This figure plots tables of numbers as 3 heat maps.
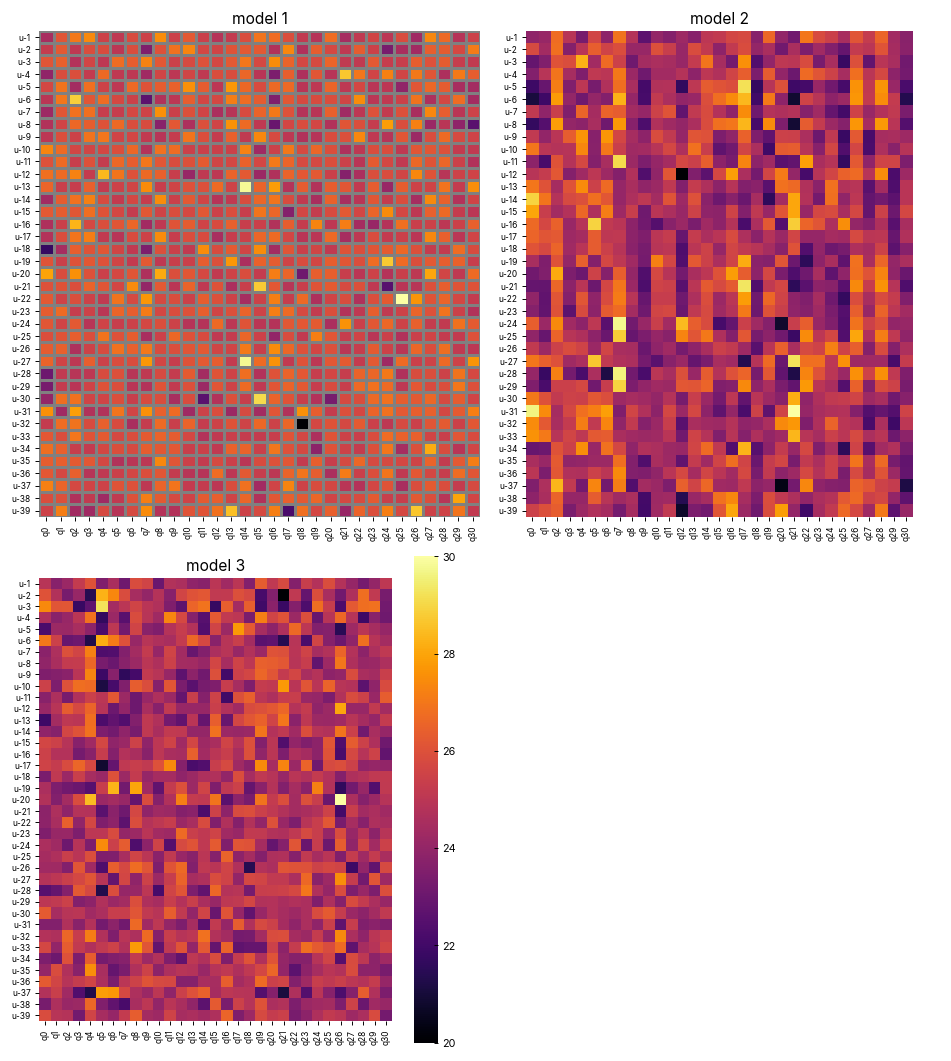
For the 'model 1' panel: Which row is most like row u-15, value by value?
u-19
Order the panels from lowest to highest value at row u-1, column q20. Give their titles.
model 2, model 3, model 1
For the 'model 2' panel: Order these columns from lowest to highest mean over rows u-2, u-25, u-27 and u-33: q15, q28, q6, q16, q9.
q9, q15, q16, q6, q28
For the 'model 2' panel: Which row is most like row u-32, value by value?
u-13
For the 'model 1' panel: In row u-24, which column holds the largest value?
q21
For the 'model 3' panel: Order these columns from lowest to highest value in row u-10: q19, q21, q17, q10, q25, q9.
q10, q17, q19, q9, q25, q21
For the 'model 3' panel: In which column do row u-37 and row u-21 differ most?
q5
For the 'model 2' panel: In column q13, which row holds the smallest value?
u-27
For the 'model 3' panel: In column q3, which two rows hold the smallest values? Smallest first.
u-3, u-37
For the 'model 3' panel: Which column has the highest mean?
q4
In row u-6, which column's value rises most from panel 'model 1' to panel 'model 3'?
q7
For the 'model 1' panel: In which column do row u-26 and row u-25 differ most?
q16
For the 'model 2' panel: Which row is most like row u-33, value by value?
u-30
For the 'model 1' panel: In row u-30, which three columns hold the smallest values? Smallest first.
q11, q20, q0
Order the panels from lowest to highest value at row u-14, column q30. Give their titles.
model 3, model 2, model 1
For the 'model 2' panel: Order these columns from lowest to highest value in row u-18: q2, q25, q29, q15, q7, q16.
q29, q25, q15, q7, q16, q2
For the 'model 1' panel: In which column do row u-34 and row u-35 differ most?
q19
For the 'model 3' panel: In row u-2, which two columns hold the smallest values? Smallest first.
q21, q4
